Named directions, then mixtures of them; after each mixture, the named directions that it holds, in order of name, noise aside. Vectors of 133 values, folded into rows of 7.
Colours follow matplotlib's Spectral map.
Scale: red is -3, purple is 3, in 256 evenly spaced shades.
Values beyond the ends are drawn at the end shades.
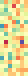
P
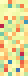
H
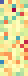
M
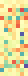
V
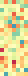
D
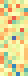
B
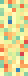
D, H, M.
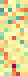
B, D.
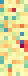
M, P, V.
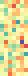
P.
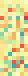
H, V.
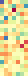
M.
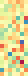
H, P, V.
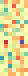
P.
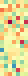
B, D, H.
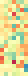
B, D, V.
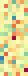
B, D.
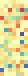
V.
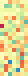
H.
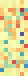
V.
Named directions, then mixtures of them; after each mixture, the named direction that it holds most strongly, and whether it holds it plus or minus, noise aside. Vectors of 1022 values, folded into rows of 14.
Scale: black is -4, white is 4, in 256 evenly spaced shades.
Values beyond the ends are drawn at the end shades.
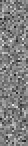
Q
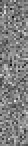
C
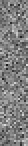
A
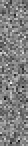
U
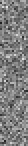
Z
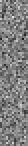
Q, minus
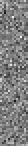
C, minus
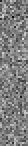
Q, plus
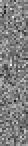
C, minus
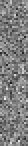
U, minus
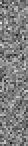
Z, minus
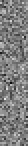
U, minus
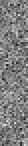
A, plus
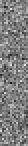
C, minus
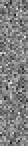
U, plus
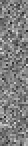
A, plus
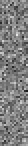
Z, plus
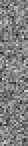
Z, minus
